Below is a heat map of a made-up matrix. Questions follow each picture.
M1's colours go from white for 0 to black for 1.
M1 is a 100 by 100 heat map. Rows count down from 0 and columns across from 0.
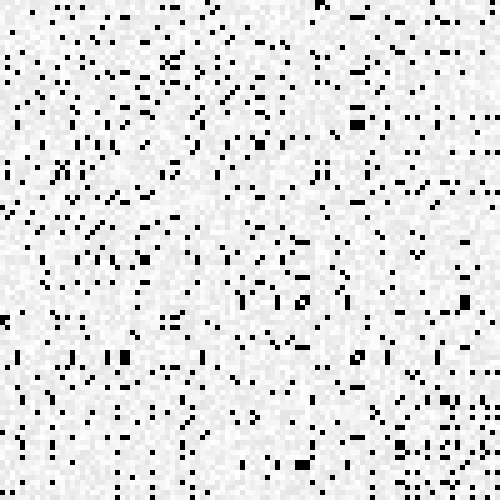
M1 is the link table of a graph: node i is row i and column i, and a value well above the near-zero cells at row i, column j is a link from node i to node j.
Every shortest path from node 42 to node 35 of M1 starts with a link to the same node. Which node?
node 2
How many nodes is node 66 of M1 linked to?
3
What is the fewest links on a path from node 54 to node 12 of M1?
2
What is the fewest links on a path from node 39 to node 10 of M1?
6
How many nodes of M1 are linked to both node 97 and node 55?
0
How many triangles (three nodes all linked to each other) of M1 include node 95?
3
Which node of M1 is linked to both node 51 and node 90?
node 83
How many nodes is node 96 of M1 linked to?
10
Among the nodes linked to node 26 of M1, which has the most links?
node 53
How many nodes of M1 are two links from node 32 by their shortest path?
3
